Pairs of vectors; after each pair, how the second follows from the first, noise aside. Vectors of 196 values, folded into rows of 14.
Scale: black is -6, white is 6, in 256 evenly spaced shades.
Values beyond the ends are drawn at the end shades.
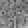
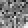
scaled up.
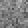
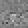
wrapped around, partly zeroed.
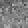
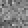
wrapped around.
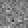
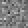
wrapped around.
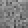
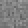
shrunk.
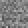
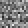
scaled up.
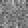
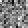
negated, scaled up.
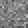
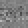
wrapped around, partly zeroed.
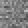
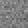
shrunk.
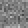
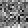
scaled up.
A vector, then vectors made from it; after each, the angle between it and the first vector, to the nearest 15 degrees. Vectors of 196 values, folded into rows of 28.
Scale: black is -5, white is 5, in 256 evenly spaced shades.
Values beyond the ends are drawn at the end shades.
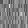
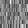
90 degrees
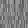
90 degrees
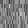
30 degrees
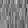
60 degrees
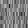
150 degrees
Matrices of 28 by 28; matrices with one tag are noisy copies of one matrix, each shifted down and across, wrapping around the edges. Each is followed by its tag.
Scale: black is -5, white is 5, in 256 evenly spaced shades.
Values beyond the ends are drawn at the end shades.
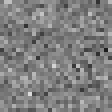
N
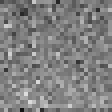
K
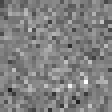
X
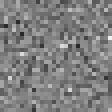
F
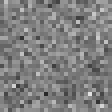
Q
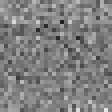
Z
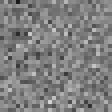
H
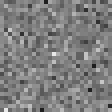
H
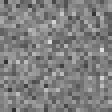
N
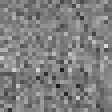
Z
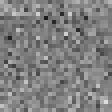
Z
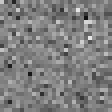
Q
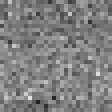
Z
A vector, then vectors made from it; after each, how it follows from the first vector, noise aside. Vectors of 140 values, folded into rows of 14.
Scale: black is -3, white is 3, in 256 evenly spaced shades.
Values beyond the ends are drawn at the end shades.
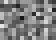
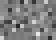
reversed, negated, partly zeroed.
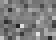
reversed, negated, partly zeroed.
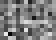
wrapped around, negated.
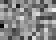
sign-scrambled.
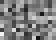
wrapped around, negated.
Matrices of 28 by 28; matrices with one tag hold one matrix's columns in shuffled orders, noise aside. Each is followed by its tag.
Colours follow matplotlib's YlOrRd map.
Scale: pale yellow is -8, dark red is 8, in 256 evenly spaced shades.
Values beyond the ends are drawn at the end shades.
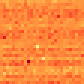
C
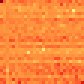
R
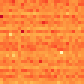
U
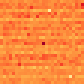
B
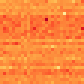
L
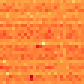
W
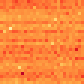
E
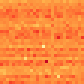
C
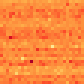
C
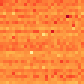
U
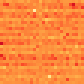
B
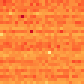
U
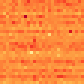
U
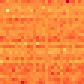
R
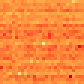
W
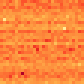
E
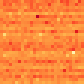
U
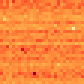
E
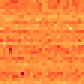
E
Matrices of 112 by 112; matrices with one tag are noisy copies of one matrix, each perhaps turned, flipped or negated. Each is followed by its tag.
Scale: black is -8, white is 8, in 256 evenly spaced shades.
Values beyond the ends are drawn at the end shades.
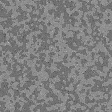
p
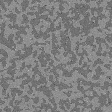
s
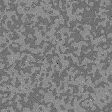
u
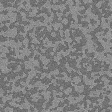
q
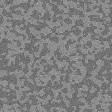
q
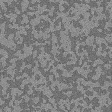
s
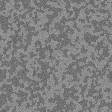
p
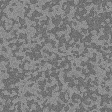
u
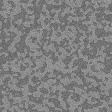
q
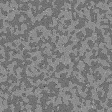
q
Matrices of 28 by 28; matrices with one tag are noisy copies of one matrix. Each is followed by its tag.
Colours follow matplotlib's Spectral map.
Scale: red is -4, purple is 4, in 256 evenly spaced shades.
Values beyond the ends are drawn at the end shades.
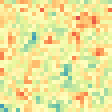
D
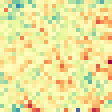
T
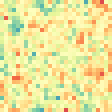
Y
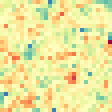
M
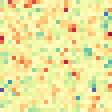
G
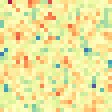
G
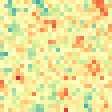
Y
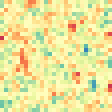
G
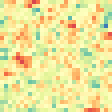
G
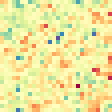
T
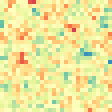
G
